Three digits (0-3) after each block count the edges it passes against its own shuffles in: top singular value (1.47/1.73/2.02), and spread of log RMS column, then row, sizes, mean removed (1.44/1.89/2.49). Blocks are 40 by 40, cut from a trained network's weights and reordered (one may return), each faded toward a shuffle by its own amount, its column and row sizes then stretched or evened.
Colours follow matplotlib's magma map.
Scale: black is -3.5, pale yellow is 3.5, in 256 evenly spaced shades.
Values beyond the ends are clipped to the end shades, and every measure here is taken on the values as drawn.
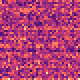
1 1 0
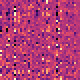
2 3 0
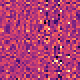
3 3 0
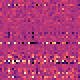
1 1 3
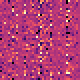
1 3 0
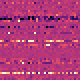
3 0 3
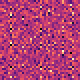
3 2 0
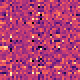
2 2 2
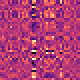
3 2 2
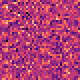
2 1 0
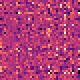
0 3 2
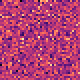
2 0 1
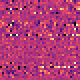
1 0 3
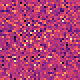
2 1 1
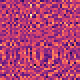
3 0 2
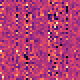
0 3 0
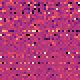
0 1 3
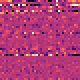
3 1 3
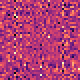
3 2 0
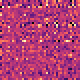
2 2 3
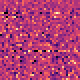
1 0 2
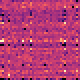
3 2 1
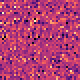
1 1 1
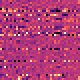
2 1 3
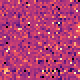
0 2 1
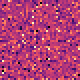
0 1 0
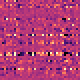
3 1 3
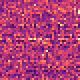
0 0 2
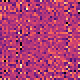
2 2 1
